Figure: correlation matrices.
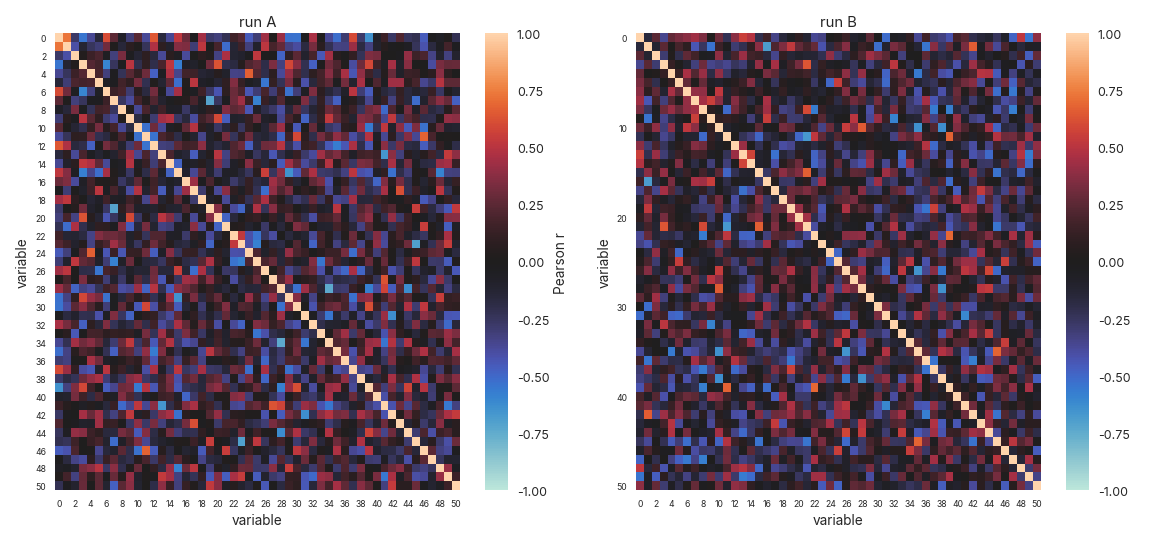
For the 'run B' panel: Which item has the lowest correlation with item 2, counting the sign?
49
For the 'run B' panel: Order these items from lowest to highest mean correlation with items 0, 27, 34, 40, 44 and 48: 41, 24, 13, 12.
24, 12, 13, 41
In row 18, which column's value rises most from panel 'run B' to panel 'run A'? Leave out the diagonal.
12
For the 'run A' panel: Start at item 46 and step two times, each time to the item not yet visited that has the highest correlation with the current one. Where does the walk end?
30
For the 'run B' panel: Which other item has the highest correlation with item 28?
10
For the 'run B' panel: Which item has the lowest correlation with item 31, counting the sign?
41
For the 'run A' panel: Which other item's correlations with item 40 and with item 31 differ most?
34
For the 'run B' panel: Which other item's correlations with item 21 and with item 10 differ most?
3
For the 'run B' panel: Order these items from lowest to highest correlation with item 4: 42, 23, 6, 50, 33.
50, 23, 42, 33, 6
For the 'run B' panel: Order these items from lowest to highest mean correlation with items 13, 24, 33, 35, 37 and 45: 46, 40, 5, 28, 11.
5, 40, 28, 46, 11
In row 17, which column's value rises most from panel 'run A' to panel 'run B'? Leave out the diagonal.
26
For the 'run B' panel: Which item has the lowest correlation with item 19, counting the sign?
36
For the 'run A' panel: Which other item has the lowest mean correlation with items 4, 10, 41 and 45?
23
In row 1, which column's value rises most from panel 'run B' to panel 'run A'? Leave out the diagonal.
16
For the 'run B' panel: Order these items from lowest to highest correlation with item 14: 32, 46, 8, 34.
8, 32, 46, 34
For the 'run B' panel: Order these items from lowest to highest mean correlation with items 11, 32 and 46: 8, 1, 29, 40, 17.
8, 17, 40, 29, 1
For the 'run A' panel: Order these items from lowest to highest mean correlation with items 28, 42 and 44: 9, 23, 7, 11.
7, 11, 23, 9
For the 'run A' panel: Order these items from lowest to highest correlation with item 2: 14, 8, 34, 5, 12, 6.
12, 6, 14, 5, 8, 34
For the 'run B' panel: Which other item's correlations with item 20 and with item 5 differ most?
25
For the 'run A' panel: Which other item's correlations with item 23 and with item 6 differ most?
32
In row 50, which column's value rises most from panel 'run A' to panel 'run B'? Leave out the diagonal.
7
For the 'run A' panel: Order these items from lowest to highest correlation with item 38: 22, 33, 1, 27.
1, 22, 27, 33
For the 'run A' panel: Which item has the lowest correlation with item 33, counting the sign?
25
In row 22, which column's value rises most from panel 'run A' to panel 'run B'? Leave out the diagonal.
39
